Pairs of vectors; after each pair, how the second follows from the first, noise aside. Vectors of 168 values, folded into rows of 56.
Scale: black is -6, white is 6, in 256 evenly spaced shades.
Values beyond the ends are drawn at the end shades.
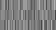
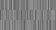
reversed, shrunk.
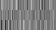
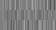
reversed, shrunk.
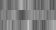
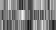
negated, scaled up.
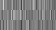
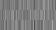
reversed, shrunk.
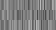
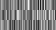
negated, scaled up.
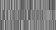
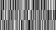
negated, scaled up.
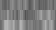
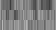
reversed, negated.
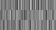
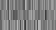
reversed, negated.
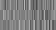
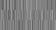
reversed, shrunk.
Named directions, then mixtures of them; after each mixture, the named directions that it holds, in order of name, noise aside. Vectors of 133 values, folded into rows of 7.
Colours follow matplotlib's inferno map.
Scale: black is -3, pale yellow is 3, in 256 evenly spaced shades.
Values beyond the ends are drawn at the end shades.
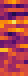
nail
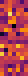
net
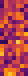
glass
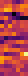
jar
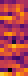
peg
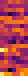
nail, peg.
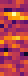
jar, nail.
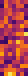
glass.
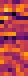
jar, peg.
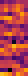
peg.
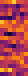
nail, peg.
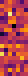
net.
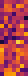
glass, jar.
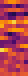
nail.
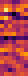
jar, peg.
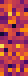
net.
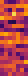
nail, net.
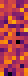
glass, net.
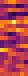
nail.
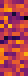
glass, jar.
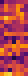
glass, peg.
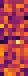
glass, jar.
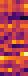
jar, peg.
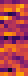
jar, peg.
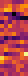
jar.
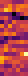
jar.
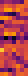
jar, peg.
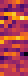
jar.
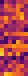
glass, peg.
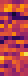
jar.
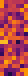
glass.
